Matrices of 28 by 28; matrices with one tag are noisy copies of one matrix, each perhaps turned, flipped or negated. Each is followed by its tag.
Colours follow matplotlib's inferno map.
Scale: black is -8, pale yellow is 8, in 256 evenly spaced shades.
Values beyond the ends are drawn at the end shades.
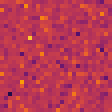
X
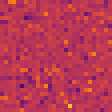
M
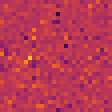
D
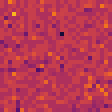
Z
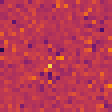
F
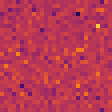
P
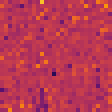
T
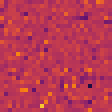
M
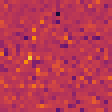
D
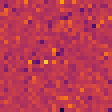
F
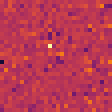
F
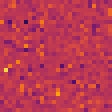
M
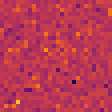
X
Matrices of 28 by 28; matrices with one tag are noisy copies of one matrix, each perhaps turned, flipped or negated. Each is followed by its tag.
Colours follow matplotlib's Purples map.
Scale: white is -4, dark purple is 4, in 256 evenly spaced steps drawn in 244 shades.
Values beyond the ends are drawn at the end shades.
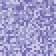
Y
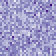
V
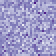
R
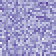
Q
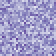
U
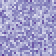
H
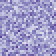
U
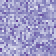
H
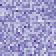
V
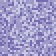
Q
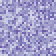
Q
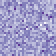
H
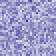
Q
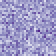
H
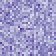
V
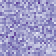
H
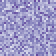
V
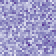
R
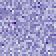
V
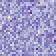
U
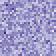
R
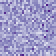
V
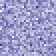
Q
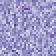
U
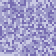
R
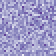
Q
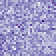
R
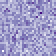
V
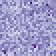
H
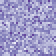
R
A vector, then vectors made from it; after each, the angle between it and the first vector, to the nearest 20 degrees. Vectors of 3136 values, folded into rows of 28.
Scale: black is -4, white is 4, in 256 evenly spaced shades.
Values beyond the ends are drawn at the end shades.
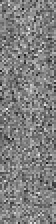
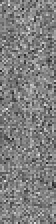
20 degrees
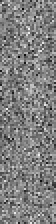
20 degrees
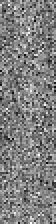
20 degrees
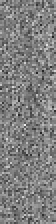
120 degrees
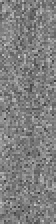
140 degrees
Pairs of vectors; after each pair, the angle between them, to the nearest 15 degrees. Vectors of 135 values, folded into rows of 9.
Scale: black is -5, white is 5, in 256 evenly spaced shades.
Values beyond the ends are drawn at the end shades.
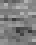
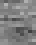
15 degrees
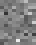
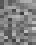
60 degrees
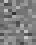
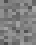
120 degrees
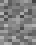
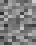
165 degrees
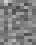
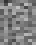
165 degrees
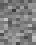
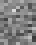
150 degrees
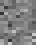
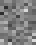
30 degrees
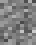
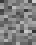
150 degrees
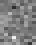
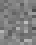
75 degrees
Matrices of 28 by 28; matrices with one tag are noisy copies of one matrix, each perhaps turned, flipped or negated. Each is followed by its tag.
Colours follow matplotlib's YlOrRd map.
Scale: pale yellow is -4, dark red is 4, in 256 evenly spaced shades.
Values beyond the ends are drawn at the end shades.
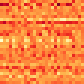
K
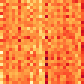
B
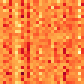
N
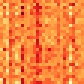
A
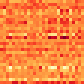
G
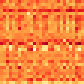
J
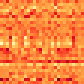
K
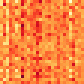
A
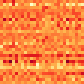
N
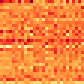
B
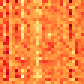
A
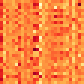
J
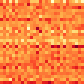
B
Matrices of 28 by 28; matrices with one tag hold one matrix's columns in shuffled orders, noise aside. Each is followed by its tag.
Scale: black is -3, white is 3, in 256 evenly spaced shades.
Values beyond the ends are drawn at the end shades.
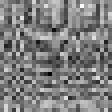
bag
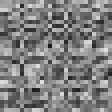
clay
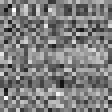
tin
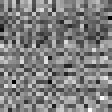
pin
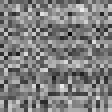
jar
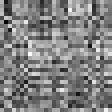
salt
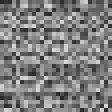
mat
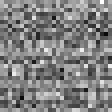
clay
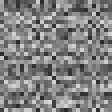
mat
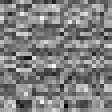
jar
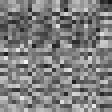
pin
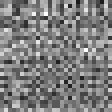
salt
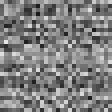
tin
